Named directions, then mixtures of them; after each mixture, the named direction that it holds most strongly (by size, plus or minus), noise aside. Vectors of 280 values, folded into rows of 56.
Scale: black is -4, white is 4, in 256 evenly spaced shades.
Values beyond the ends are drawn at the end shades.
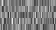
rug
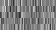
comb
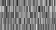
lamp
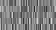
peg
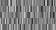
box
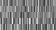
peg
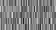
peg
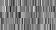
comb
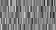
box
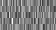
rug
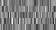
rug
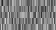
rug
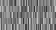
peg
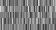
lamp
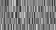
box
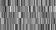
comb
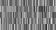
peg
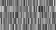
lamp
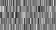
lamp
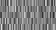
box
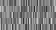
peg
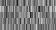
lamp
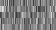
comb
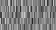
box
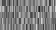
lamp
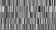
lamp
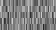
rug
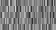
box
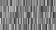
box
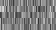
comb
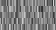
box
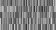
peg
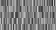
box
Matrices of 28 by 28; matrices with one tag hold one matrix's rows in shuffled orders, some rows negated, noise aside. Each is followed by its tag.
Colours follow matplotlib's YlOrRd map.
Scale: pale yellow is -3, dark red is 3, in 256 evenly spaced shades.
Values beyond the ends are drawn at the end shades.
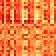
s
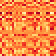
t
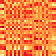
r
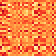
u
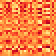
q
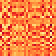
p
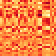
q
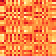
r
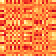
r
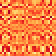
p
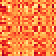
u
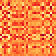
p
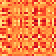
u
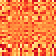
u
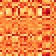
q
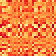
u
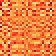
p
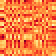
r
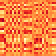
r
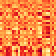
q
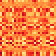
t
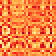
p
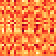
s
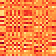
r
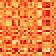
q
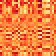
q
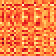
s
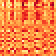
s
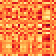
q
